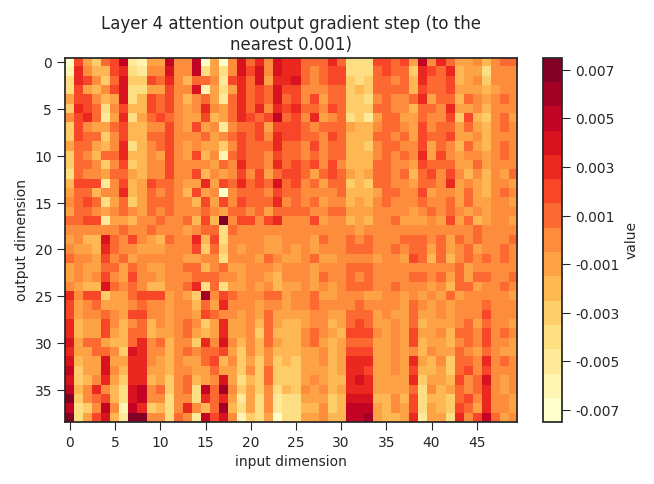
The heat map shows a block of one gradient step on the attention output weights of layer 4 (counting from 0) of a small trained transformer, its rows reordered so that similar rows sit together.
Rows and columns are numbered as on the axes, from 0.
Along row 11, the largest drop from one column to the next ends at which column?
7
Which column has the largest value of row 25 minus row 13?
0
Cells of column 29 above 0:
14
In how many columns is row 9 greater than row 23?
21
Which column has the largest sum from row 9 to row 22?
23
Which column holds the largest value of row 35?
17
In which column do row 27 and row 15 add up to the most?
15
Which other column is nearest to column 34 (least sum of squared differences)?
37
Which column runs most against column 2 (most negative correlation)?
4
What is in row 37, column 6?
-0.006
